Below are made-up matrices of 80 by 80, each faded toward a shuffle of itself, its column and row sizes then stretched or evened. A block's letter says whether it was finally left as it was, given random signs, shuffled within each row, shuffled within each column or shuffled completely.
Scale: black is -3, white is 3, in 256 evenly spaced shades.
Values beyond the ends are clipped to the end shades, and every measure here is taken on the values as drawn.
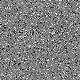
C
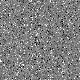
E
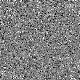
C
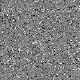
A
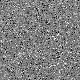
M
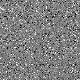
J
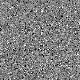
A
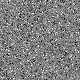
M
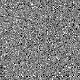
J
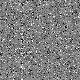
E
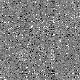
J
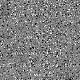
J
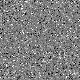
C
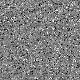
C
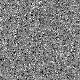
E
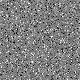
M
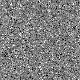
E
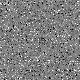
C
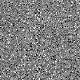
J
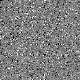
A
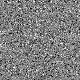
C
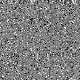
J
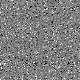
J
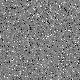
M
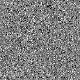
J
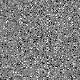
J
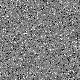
M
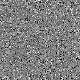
J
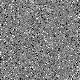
E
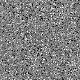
A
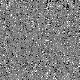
J
